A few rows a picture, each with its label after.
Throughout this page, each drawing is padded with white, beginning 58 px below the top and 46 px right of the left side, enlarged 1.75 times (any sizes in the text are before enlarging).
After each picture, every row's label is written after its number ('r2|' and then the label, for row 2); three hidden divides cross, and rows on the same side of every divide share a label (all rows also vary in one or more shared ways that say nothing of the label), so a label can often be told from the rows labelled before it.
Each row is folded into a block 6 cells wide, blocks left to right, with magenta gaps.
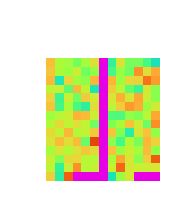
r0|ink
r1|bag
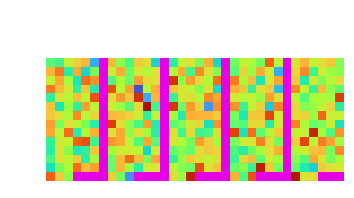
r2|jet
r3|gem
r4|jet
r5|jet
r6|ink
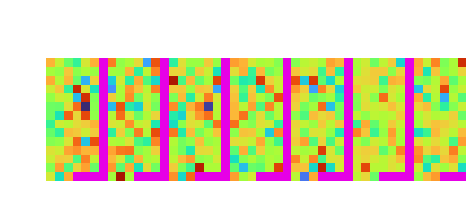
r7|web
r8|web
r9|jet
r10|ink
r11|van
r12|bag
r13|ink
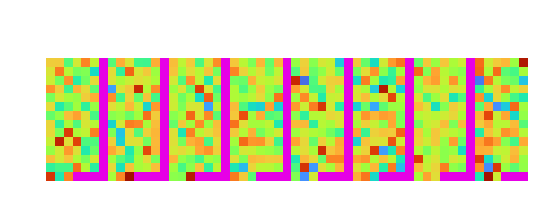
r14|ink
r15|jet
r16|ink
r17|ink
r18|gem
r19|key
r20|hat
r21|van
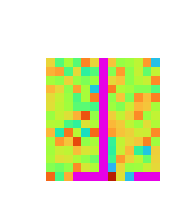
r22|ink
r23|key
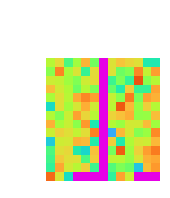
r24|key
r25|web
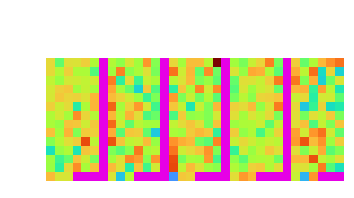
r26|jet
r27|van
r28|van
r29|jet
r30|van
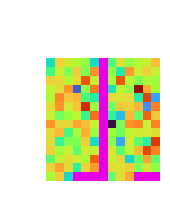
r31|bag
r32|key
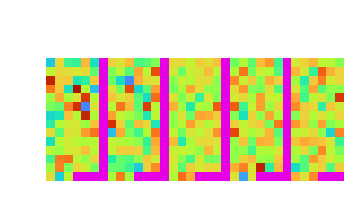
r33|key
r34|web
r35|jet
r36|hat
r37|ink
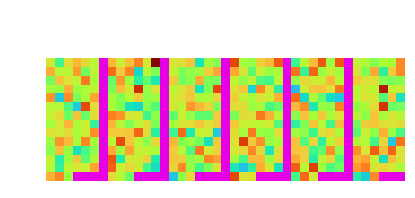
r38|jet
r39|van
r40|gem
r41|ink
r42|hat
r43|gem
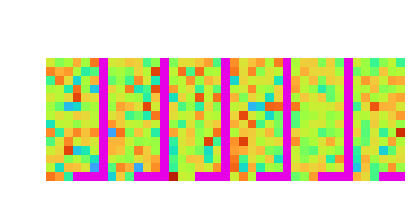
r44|jet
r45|gem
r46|jet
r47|van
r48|hat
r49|key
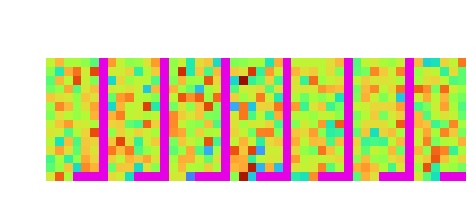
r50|key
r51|gem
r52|bag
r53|bag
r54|van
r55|bag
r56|gem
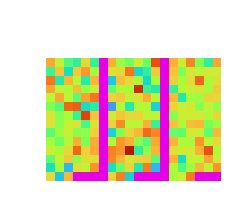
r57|web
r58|web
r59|ink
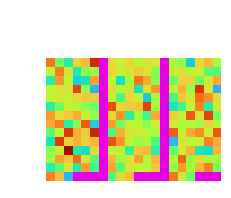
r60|web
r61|van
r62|key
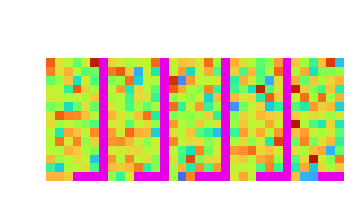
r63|ink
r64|van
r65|van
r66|web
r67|gem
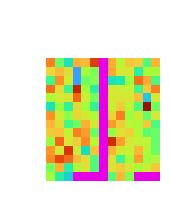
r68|gem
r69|van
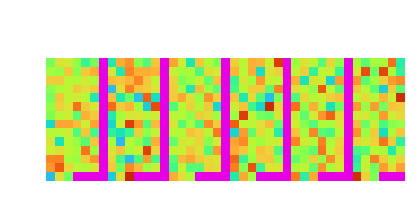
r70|bag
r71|jet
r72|web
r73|van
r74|ink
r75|jet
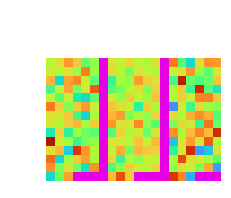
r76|van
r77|ink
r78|key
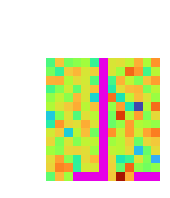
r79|bag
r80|jet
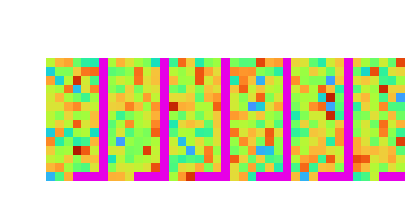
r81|gem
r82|key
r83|jet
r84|hat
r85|web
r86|gem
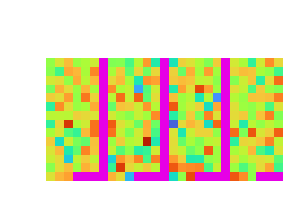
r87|key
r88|bag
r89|hat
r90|jet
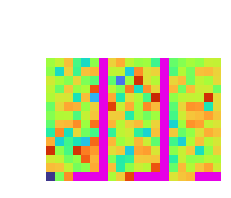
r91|gem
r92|ink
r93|key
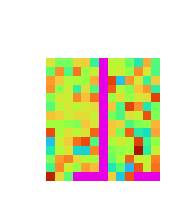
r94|key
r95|ink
